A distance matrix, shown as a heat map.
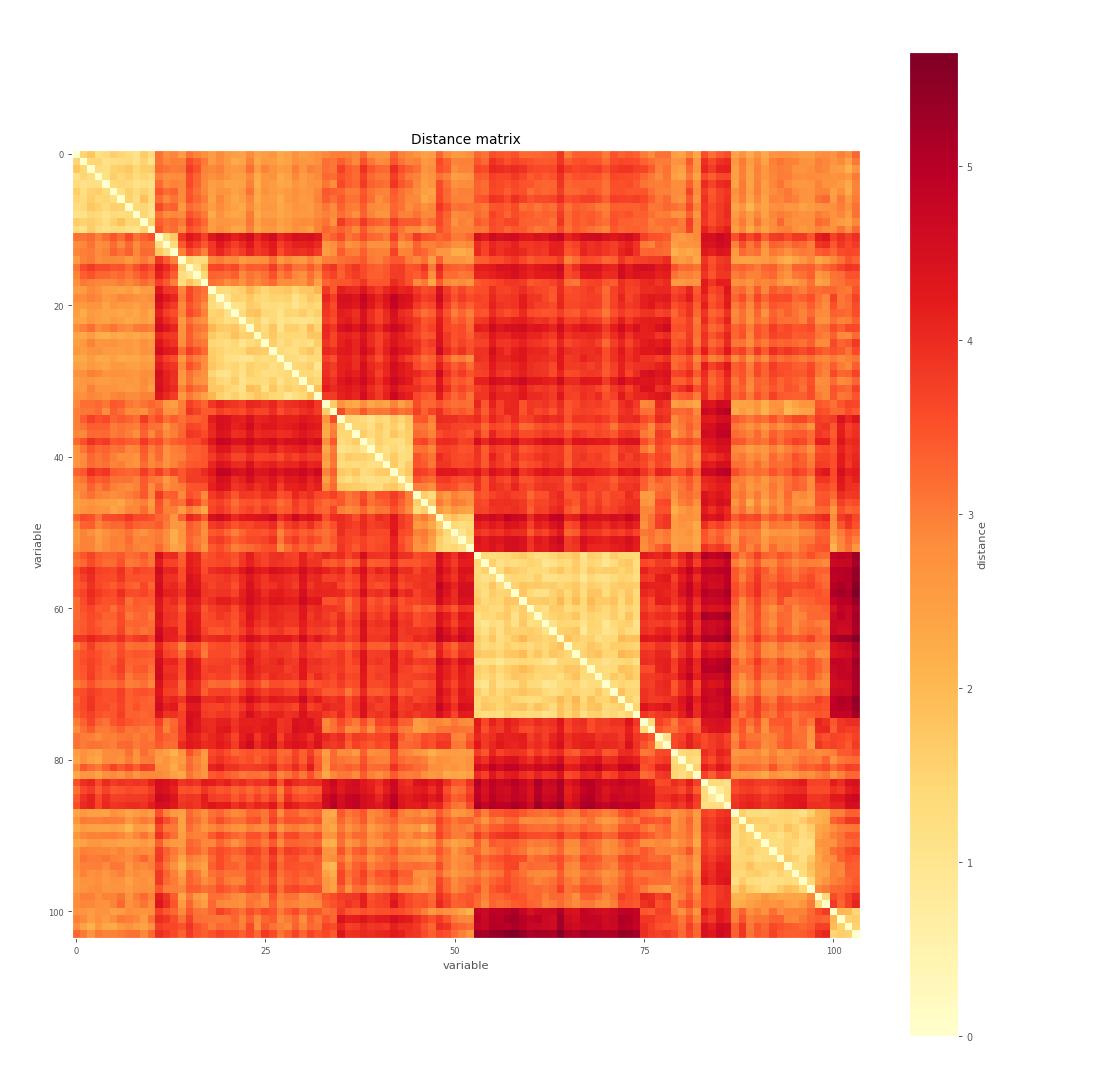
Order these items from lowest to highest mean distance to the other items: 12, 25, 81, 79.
79, 25, 12, 81
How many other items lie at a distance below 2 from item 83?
3
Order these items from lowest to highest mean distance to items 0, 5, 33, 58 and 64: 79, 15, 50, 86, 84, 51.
79, 50, 51, 15, 84, 86
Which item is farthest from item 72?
103
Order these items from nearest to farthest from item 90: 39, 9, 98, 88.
88, 98, 39, 9
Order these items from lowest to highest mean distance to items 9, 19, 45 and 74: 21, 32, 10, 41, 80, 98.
10, 21, 32, 98, 80, 41
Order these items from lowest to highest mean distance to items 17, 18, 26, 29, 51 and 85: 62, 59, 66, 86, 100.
100, 86, 66, 62, 59
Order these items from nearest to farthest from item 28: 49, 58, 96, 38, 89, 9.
9, 89, 96, 49, 58, 38
